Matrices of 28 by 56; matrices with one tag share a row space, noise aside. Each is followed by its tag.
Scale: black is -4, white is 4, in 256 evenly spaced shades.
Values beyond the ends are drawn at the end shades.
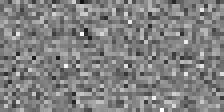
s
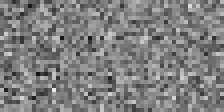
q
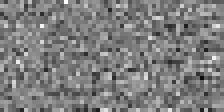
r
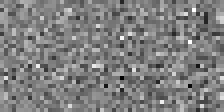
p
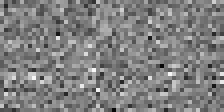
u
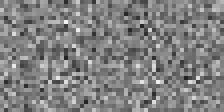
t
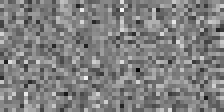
p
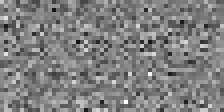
s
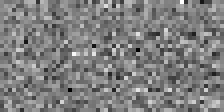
r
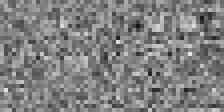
r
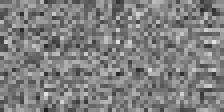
r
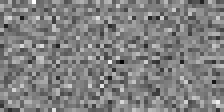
q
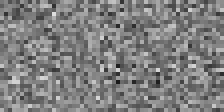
q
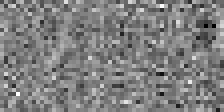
p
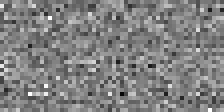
u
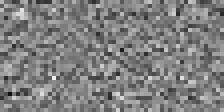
q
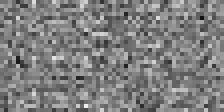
s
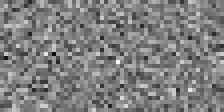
q
